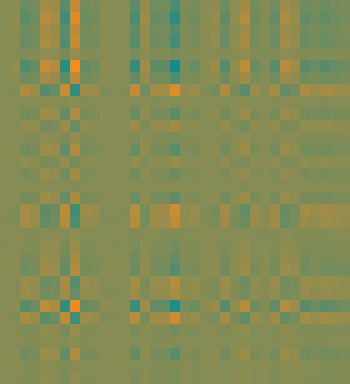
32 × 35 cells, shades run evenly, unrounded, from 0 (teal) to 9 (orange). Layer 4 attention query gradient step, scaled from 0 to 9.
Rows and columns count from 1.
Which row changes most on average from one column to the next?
6
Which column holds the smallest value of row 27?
8
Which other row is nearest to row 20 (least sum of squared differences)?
29
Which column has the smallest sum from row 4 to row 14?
18
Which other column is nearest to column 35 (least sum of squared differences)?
10
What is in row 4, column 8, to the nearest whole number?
7
